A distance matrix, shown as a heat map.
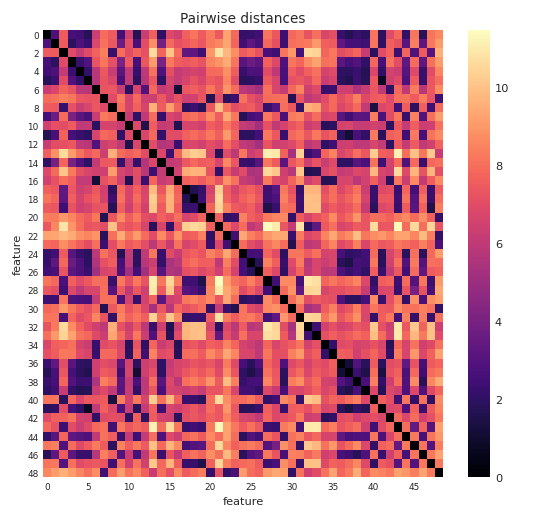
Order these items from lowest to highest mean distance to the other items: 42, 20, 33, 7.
42, 7, 20, 33
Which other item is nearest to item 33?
15
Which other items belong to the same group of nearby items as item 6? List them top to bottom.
10, 12, 16, 34, 35, 42
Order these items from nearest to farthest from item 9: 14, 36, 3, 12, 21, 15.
14, 36, 3, 12, 15, 21
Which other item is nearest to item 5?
41
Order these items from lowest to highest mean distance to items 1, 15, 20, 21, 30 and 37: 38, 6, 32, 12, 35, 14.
32, 14, 38, 12, 6, 35
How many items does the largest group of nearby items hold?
19
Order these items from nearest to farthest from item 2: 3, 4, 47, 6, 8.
8, 47, 4, 3, 6
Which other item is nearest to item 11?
37
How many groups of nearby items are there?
5
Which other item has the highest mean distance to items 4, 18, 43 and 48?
21
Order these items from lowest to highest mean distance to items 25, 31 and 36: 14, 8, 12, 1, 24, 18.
14, 24, 1, 8, 18, 12
